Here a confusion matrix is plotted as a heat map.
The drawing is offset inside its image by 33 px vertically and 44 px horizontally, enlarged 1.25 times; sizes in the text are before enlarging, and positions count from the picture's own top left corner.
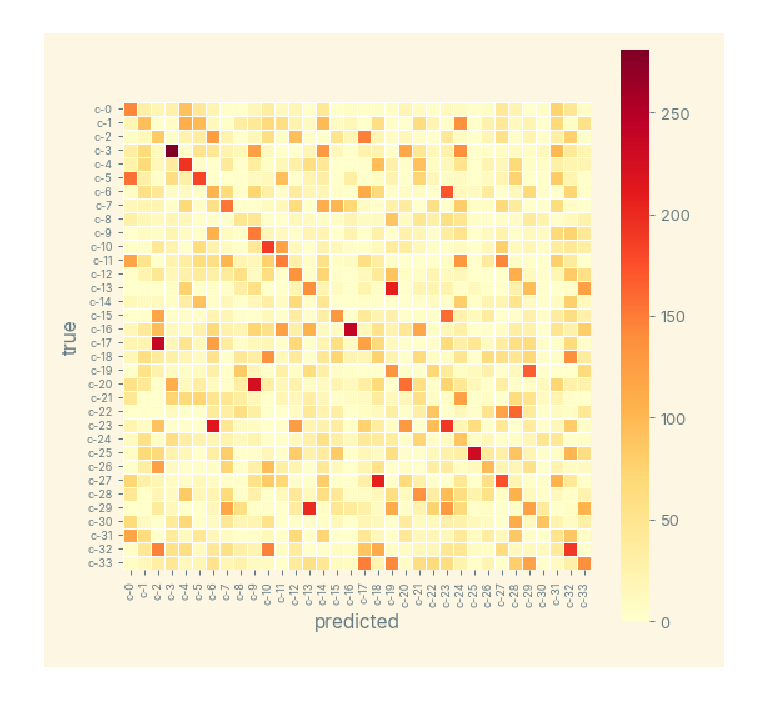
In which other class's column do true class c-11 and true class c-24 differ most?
c-27
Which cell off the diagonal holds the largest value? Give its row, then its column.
c-17, c-2
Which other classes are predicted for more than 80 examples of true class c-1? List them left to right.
c-4, c-5, c-14, c-24
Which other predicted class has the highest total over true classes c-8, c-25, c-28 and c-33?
c-19
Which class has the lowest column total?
c-30
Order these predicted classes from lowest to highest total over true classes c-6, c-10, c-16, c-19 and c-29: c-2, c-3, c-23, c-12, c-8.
c-3, c-12, c-8, c-2, c-23
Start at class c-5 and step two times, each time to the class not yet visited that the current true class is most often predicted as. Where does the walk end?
c-4
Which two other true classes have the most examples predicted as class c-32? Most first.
c-18, c-25
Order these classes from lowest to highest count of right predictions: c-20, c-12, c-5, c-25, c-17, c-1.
c-1, c-17, c-12, c-20, c-5, c-25
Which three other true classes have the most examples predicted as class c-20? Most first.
c-23, c-3, c-27
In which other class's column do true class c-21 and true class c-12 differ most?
c-24
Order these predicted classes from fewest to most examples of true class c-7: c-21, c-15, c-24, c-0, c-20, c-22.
c-21, c-0, c-20, c-22, c-24, c-15
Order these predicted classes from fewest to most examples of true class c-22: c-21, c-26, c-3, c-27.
c-3, c-21, c-26, c-27
